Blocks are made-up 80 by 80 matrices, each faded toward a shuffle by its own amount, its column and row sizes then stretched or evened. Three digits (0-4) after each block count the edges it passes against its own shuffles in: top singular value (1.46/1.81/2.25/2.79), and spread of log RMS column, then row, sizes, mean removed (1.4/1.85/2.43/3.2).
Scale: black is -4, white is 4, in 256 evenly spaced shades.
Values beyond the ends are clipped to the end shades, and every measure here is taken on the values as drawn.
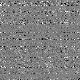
1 2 4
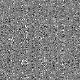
1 3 1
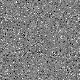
1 1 0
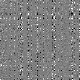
3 4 2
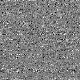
0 0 3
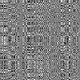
4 4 0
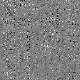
0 3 2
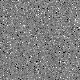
0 1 0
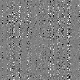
2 4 1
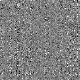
1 3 1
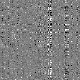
3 3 2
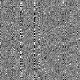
3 3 0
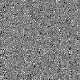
2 2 0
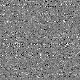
0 0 3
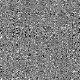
0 3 2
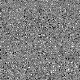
1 1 2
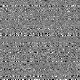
3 0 4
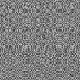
4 1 2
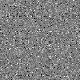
2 0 1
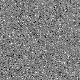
1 0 1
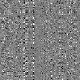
3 3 1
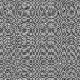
4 1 1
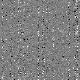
1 3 0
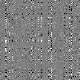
3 4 2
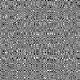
4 2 3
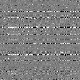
4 0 4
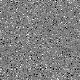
2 1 1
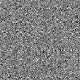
2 0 2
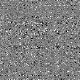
0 2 3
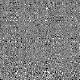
1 3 3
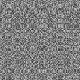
3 0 1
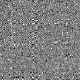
2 2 2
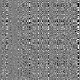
4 4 2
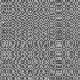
4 2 3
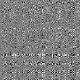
3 3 3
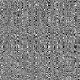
3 4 2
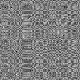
4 1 2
